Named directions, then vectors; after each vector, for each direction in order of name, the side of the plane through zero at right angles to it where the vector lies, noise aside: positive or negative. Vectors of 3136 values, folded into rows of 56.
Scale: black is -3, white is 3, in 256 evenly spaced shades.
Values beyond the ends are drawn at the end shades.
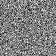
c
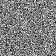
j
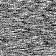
positive, negative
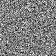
negative, positive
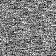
negative, positive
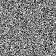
negative, negative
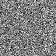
positive, positive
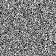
positive, positive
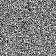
positive, negative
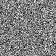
positive, positive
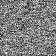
positive, negative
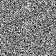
negative, positive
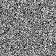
positive, positive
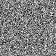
positive, positive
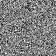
positive, negative
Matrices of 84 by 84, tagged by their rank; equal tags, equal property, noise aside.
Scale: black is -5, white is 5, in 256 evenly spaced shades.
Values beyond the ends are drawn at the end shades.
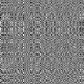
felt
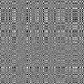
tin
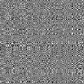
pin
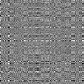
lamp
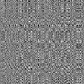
pin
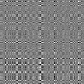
tin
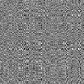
pin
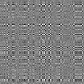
tin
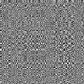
felt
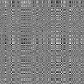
tin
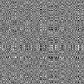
felt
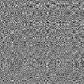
pin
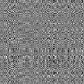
pin
